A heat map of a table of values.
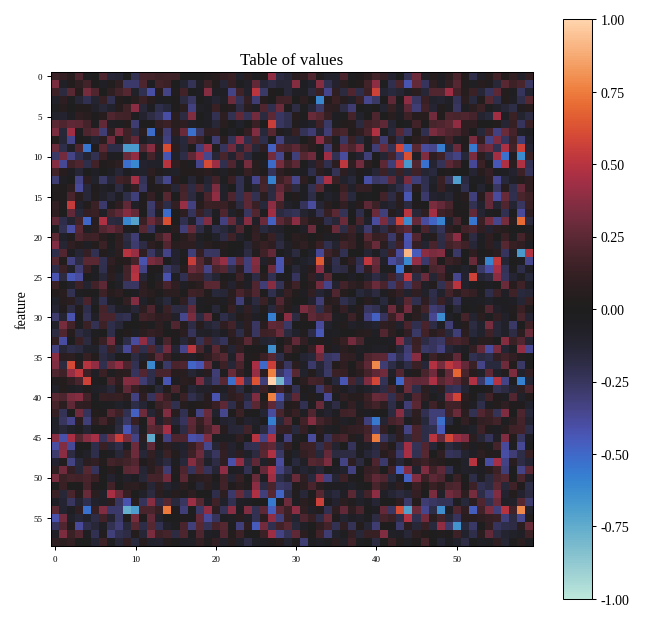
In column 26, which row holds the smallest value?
36
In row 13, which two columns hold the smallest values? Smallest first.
50, 27
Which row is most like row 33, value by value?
42
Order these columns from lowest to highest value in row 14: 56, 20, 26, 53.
53, 56, 26, 20
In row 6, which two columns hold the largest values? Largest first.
27, 50
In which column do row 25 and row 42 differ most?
10
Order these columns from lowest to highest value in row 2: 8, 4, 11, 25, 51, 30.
11, 30, 51, 8, 4, 25
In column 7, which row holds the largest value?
52
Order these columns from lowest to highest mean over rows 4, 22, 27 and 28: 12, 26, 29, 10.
12, 29, 26, 10
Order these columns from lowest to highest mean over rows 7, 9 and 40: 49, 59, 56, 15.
59, 15, 49, 56
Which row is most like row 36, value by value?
45
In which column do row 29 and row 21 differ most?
44
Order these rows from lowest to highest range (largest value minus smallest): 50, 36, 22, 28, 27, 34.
27, 28, 50, 34, 36, 22
